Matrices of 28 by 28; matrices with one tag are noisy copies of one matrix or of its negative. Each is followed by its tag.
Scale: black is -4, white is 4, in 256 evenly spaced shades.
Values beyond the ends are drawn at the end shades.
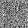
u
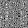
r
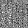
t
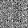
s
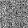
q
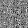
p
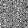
s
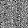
s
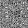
r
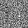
r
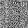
r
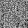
u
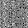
q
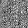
p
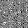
p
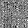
u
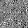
p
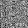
q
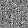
t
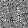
s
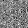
p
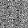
s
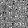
q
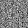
t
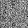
q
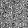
q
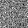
q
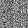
p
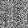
s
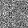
q
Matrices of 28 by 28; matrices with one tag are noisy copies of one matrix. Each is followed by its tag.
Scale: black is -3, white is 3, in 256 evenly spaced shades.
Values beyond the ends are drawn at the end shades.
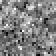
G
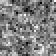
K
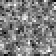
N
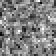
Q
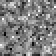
N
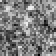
G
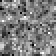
N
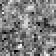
G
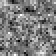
K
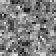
K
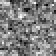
K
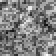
G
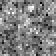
G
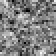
K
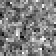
Q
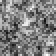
G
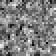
N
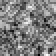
G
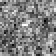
G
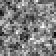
Q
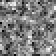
N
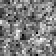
Q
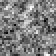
G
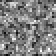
N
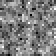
N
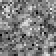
G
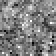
G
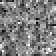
N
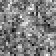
G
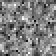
N
